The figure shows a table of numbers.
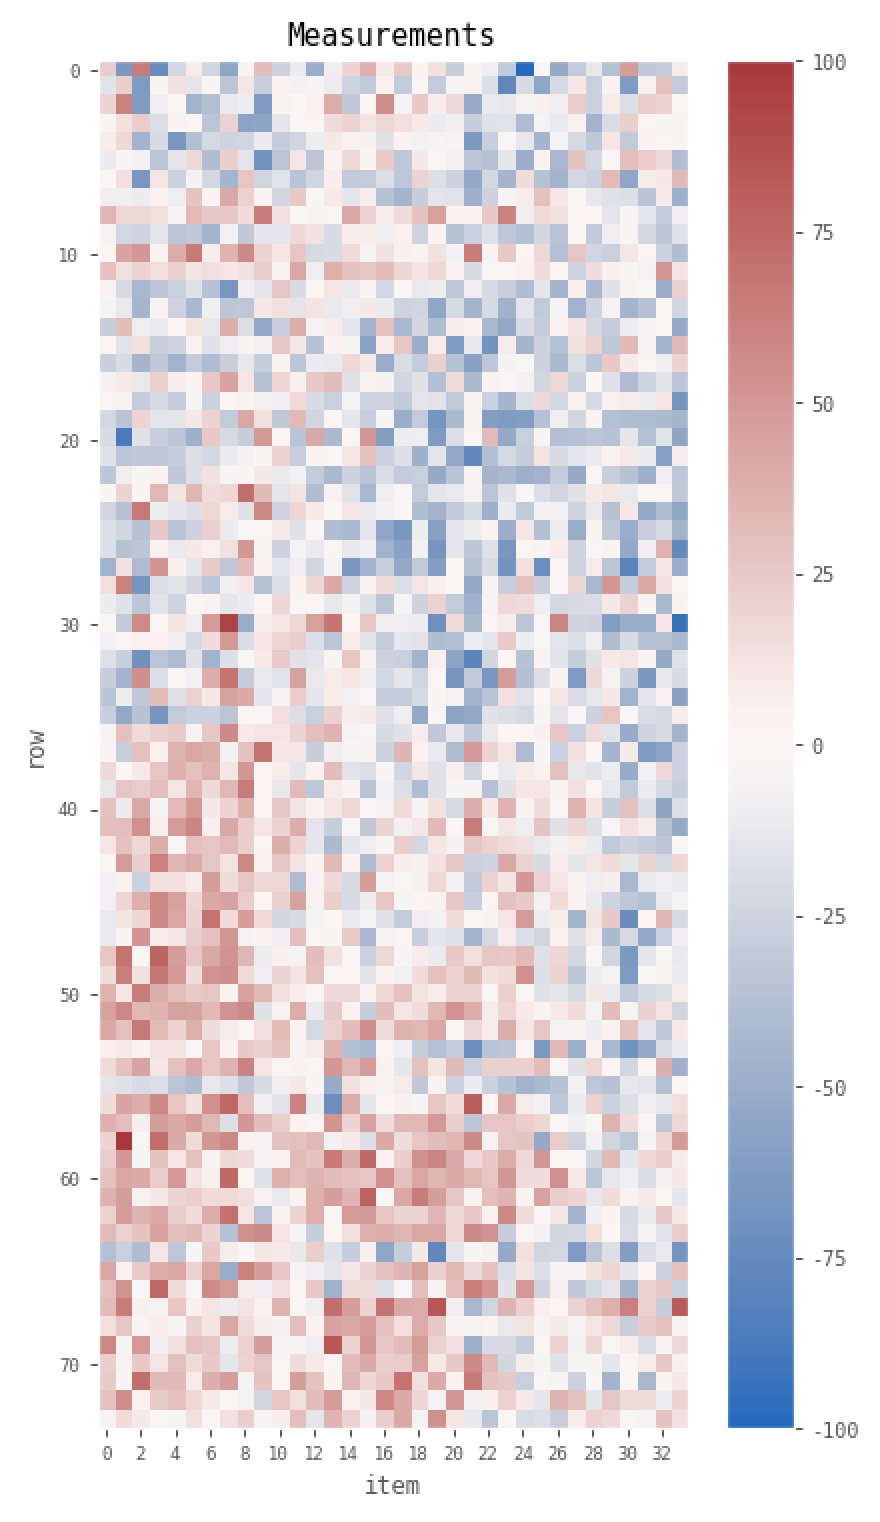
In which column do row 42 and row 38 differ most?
13
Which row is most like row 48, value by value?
49
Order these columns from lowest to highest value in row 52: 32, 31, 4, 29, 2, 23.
32, 31, 29, 4, 23, 2
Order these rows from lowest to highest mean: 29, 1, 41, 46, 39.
1, 29, 39, 46, 41
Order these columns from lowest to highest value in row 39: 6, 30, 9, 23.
30, 23, 9, 6
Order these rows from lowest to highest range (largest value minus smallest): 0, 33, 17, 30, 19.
17, 19, 33, 0, 30
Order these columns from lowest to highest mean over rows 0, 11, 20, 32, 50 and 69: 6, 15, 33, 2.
33, 6, 2, 15
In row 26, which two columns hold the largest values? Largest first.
8, 32
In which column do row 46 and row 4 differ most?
4
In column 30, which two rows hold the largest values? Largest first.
67, 0
